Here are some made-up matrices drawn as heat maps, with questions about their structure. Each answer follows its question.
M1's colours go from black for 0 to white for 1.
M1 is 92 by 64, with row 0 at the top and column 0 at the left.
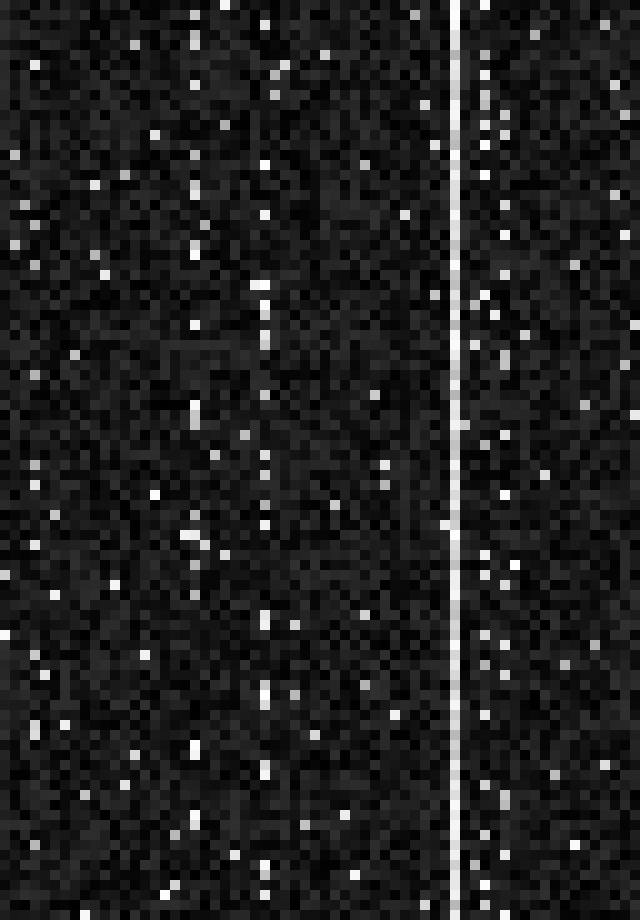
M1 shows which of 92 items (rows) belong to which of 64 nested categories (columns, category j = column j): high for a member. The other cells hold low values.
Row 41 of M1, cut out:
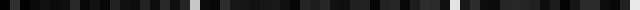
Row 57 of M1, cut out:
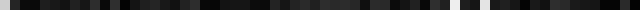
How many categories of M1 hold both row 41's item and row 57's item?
1
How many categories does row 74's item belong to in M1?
2
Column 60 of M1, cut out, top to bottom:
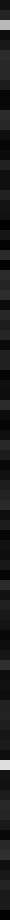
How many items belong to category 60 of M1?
2
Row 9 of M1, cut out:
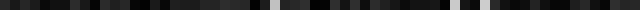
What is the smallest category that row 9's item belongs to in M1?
27
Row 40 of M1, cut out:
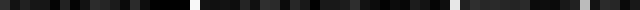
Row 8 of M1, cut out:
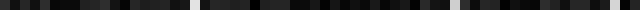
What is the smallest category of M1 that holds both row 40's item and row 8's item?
19
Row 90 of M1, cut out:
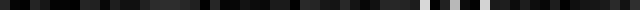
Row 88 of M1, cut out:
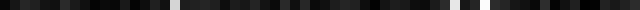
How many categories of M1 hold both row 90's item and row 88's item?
2
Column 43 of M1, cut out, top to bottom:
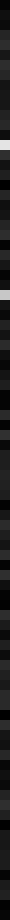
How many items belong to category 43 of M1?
2
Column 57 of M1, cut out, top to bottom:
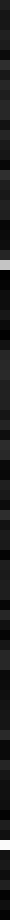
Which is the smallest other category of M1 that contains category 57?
3
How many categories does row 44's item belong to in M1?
2
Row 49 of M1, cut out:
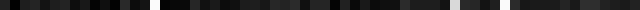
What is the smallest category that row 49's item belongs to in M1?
15
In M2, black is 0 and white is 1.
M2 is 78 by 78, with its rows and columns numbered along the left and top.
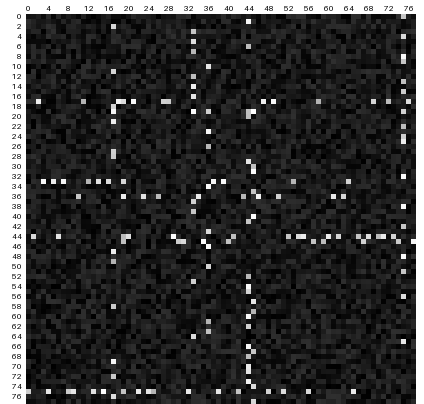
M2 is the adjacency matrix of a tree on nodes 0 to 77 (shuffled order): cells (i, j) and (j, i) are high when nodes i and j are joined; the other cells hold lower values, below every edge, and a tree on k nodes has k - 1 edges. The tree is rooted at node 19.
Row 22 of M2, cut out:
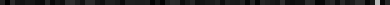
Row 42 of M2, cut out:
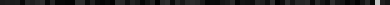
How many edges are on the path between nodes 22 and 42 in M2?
2
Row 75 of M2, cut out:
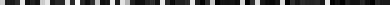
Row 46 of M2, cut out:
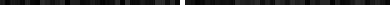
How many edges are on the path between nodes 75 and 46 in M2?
3
